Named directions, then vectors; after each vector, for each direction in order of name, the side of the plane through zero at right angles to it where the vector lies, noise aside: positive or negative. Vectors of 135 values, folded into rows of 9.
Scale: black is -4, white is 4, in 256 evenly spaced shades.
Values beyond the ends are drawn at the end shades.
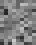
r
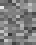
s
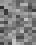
positive, negative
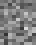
negative, negative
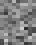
positive, positive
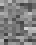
negative, negative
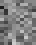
positive, negative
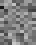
positive, negative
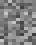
negative, negative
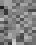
positive, negative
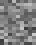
positive, positive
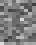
negative, negative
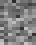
negative, negative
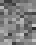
negative, positive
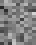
positive, negative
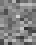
positive, positive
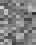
negative, positive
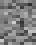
negative, negative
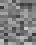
negative, negative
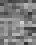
positive, positive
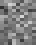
positive, negative
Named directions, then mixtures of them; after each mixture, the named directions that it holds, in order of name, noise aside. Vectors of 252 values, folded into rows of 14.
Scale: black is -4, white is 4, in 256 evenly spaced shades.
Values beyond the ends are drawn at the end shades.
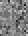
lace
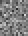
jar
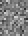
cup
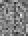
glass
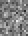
cup, jar, lace.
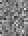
cup, lace.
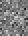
cup.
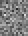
jar.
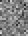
cup, jar, lace.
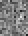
glass, lace.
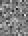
jar.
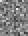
cup, glass, jar.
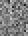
glass, jar, lace.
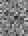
cup.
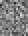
glass.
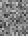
glass, jar, lace.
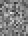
cup, glass, jar.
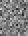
cup, jar, lace.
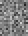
cup, glass, lace.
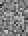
cup, glass.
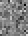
lace.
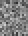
glass, jar.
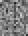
glass.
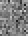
lace.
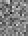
glass, jar, lace.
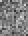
glass, lace.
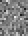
cup, glass.
